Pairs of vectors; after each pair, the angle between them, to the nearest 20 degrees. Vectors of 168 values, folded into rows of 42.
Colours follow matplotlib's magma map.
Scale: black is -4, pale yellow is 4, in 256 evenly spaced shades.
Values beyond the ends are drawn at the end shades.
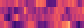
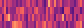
120 degrees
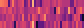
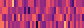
60 degrees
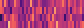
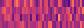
80 degrees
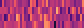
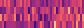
140 degrees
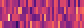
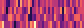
60 degrees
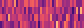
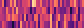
60 degrees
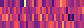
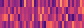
40 degrees
